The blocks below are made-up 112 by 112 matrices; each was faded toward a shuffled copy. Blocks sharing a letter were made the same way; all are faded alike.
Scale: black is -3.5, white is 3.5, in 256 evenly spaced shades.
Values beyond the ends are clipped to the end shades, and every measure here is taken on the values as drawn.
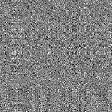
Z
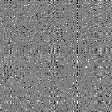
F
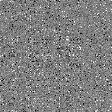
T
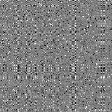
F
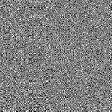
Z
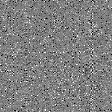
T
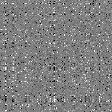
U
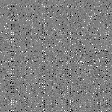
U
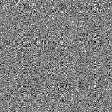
Z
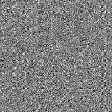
Z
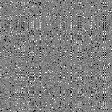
F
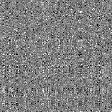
Z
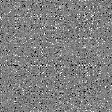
T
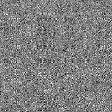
Z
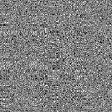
Z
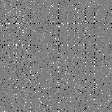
U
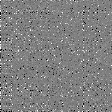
U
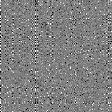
F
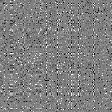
F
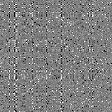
F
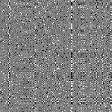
F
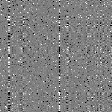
F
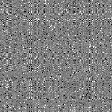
F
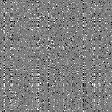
F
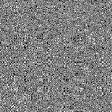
Z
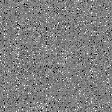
T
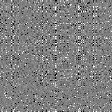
F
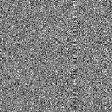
Z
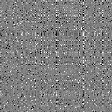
F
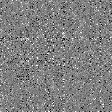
T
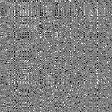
F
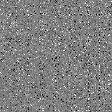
T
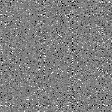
T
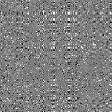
F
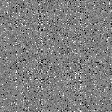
T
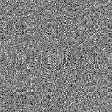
Z
